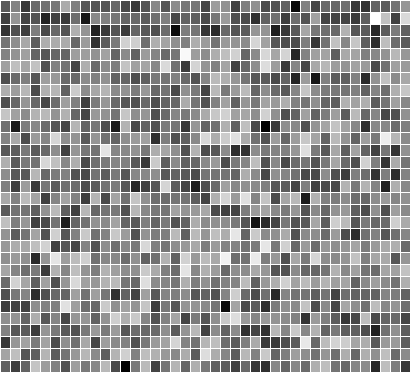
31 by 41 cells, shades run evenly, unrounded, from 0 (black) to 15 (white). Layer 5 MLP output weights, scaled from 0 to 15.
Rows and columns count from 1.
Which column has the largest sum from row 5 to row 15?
23
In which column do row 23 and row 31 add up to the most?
15
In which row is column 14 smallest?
16
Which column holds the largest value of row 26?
7
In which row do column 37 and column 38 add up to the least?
28
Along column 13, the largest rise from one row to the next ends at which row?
4
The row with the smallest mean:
3
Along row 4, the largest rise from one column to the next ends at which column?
39
